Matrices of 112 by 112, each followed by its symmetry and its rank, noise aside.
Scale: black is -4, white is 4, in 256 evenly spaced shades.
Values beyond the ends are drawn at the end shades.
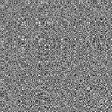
symmetric, rank eight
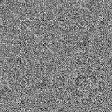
symmetric, rank sixteen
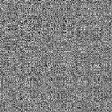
no symmetry, rank twelve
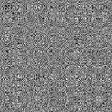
symmetric, rank eight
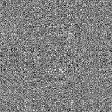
no symmetry, rank sixteen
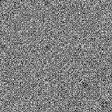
symmetric, rank sixteen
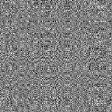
no symmetry, rank eight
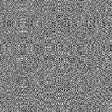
no symmetry, rank eight
